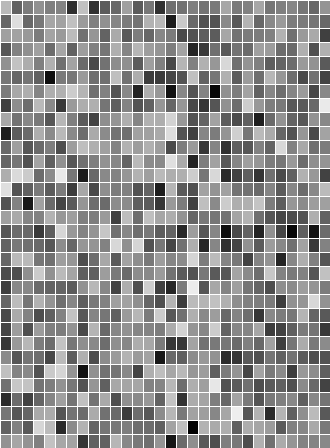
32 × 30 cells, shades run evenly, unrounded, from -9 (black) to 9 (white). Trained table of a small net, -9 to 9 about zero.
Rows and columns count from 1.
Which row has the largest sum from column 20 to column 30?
15
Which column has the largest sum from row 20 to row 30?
18
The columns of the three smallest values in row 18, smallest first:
19, 21, 29
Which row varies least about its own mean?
3
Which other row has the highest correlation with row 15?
31
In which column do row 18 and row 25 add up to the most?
13
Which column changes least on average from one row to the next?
10
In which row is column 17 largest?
24
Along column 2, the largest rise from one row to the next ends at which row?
2
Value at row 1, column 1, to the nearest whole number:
4
